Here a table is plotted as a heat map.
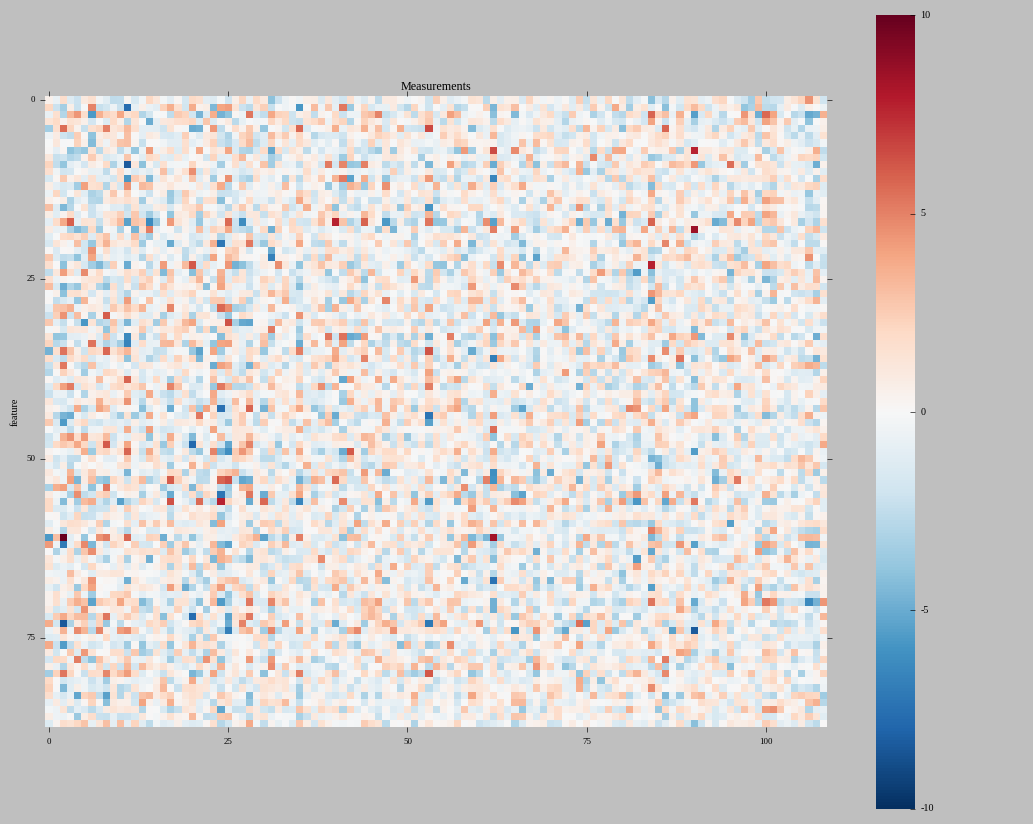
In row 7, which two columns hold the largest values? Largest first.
90, 62
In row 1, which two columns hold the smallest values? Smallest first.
11, 35
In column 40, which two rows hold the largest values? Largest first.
17, 53
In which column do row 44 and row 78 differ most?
53
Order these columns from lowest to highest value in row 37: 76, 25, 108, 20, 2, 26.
108, 26, 20, 76, 25, 2
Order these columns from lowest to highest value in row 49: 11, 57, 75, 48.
75, 48, 57, 11
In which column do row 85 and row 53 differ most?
24
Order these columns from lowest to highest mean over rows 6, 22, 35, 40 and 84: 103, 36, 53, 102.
36, 103, 102, 53
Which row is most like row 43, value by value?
55
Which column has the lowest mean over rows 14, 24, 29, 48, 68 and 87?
20
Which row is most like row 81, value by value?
10
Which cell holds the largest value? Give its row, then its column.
61, 2
